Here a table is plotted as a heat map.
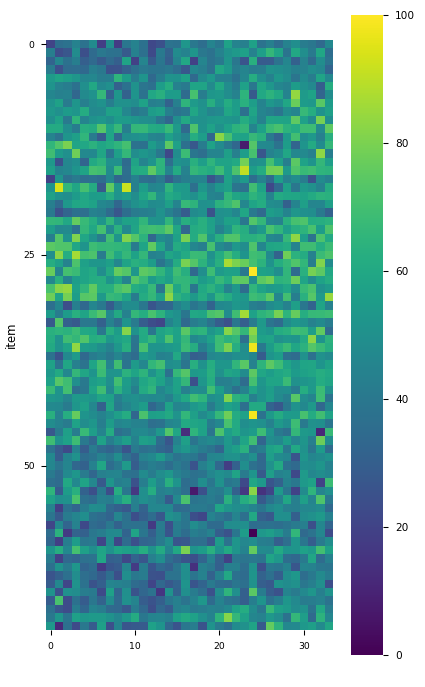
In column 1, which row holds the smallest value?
69
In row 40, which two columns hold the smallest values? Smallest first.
17, 23
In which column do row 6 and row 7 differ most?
32
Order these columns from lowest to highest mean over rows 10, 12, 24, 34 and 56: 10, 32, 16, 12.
10, 16, 12, 32
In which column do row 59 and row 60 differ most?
16
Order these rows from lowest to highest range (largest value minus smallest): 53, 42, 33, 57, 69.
57, 42, 33, 69, 53
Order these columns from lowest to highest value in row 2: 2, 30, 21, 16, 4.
4, 2, 30, 21, 16
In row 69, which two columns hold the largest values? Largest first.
26, 27
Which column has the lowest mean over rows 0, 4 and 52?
6
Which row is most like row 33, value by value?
66
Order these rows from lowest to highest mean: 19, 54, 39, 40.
54, 19, 40, 39
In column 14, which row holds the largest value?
30
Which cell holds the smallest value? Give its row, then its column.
58, 24
